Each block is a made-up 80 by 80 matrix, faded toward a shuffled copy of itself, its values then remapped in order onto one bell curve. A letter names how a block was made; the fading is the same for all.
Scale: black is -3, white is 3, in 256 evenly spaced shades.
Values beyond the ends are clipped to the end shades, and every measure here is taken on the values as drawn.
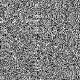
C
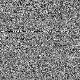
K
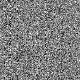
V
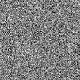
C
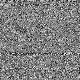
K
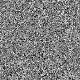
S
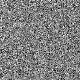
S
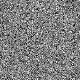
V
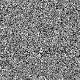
S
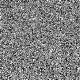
S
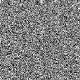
C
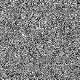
K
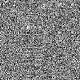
C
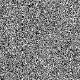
V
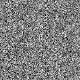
V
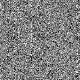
V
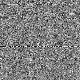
K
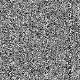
V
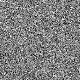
S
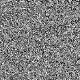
S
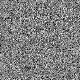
S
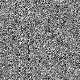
V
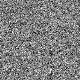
S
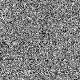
K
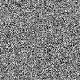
C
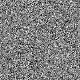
S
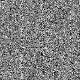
V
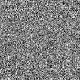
C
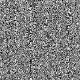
V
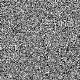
S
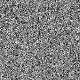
S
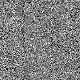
V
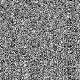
C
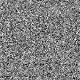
S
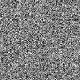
C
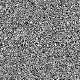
K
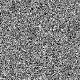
S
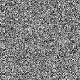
C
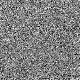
K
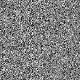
V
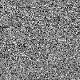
K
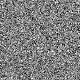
S
